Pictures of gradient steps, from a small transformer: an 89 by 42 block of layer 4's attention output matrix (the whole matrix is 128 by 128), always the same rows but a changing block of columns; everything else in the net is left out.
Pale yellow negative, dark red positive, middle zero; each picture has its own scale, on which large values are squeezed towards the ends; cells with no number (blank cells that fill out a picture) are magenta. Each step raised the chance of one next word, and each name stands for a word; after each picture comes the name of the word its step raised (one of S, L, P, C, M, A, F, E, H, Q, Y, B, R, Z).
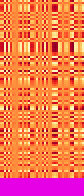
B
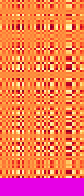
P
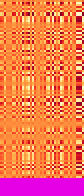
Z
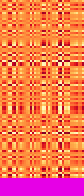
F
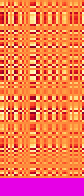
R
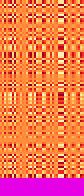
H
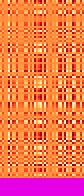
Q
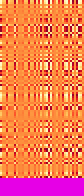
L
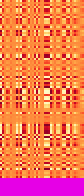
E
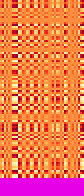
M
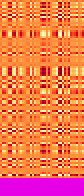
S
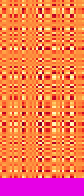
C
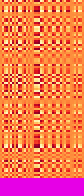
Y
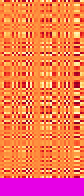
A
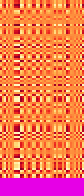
M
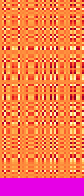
C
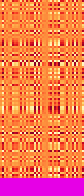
F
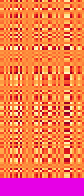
C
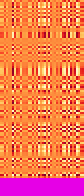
S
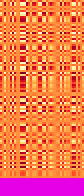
Z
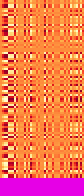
M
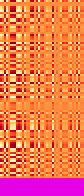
Y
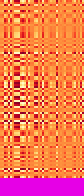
A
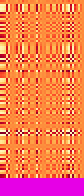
B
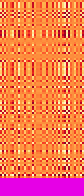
S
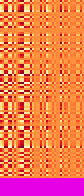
Y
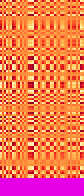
P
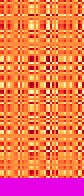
P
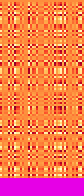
F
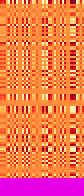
L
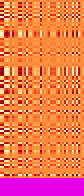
S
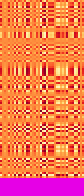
S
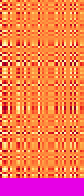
F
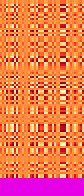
E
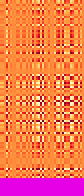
A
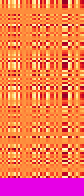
L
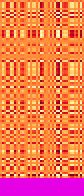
S
